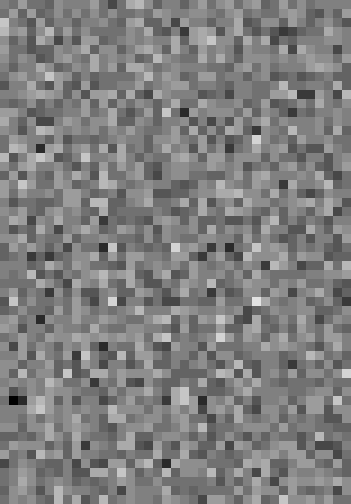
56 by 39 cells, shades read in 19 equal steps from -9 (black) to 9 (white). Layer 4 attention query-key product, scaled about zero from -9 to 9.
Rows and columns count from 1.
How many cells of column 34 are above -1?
34
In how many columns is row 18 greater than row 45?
21
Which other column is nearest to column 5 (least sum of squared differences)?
22
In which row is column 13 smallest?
1
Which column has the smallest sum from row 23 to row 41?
33
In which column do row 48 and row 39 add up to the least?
12
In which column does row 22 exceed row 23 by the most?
27
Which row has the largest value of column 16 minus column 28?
35
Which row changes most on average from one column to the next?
45
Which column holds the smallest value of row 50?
10
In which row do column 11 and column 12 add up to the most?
23
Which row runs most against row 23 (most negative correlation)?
46
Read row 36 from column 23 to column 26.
2 1 5 2
